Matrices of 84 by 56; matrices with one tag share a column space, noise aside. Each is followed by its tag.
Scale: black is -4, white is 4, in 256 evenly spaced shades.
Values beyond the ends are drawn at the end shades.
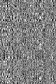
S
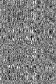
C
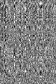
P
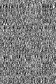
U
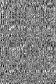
P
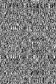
U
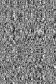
C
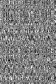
C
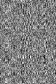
U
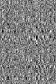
C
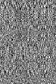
P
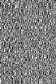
U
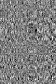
C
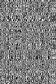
S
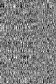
U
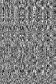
P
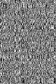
U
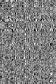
S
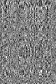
P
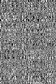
S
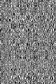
S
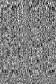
P
